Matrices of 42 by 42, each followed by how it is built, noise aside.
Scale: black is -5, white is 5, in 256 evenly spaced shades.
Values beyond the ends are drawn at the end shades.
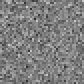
repeating columns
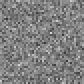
noise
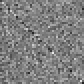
diagonal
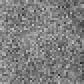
smooth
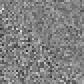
lower triangular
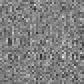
low rank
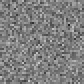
noise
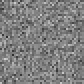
blocks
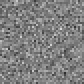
noise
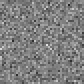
noise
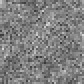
smooth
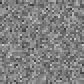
repeating columns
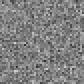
noise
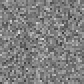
noise
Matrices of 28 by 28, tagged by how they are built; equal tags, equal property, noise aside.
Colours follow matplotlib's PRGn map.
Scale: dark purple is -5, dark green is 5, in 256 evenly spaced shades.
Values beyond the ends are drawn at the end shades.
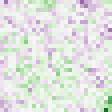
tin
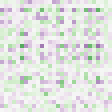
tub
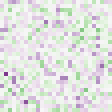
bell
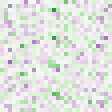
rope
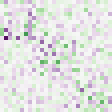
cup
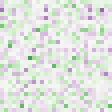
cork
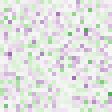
bell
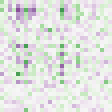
tub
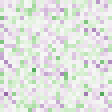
rope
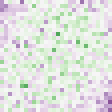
tin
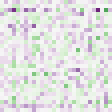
tub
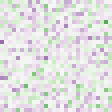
bell
